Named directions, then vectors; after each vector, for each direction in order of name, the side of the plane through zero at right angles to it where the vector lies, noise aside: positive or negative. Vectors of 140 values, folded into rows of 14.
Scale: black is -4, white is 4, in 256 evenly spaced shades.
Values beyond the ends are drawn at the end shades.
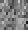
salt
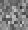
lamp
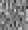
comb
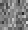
negative, positive, negative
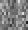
positive, negative, positive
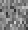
negative, negative, positive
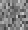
positive, negative, positive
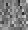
negative, positive, negative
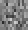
negative, negative, negative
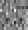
positive, positive, negative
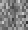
positive, negative, positive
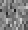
negative, negative, positive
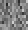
negative, positive, negative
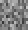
negative, negative, negative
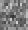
positive, negative, negative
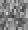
positive, negative, negative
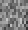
negative, negative, positive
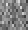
positive, negative, positive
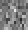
positive, positive, negative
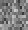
negative, positive, negative
